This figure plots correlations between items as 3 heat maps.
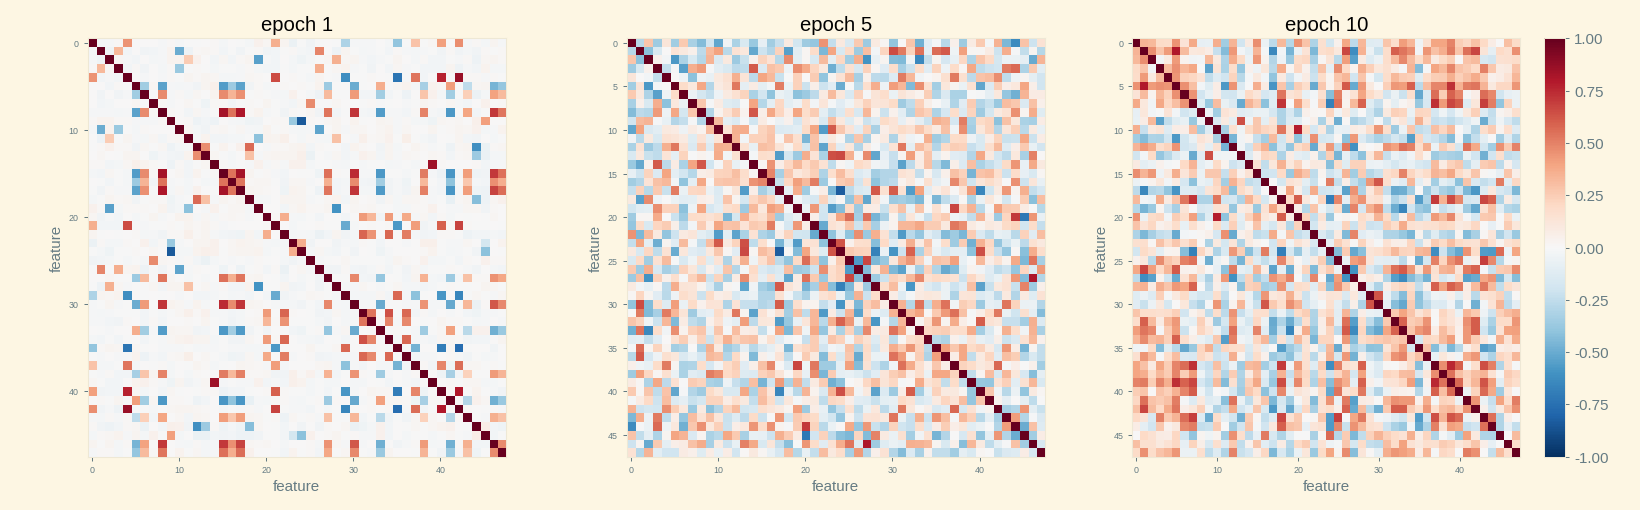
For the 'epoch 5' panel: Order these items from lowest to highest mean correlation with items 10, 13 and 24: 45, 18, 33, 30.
45, 30, 18, 33
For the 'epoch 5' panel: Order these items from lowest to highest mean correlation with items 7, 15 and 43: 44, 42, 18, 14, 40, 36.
42, 40, 18, 36, 14, 44
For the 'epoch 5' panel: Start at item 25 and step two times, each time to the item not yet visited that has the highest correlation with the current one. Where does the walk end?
46
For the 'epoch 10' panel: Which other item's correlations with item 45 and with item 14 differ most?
24
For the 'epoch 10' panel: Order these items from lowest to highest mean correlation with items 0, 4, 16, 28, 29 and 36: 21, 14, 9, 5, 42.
9, 14, 21, 42, 5
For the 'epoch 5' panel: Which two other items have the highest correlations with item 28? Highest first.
17, 45
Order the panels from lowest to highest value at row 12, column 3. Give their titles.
epoch 5, epoch 1, epoch 10
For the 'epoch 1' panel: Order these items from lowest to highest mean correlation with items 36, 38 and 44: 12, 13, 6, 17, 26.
12, 13, 26, 6, 17
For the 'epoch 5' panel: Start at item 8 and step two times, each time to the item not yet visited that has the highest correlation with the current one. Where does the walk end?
3
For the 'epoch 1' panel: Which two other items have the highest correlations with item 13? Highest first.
12, 18
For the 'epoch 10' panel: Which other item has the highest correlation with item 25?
43
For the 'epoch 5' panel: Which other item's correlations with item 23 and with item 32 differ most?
37
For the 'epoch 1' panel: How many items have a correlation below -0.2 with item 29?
6
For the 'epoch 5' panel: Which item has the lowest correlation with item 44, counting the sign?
0
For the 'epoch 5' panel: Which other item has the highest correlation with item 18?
2
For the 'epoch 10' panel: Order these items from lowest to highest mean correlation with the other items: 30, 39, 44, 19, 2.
19, 30, 44, 2, 39
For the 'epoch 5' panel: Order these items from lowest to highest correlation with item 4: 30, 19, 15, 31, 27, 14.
14, 30, 27, 19, 15, 31
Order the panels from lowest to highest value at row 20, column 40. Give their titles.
epoch 1, epoch 10, epoch 5
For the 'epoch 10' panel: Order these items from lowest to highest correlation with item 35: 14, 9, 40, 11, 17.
40, 14, 17, 11, 9
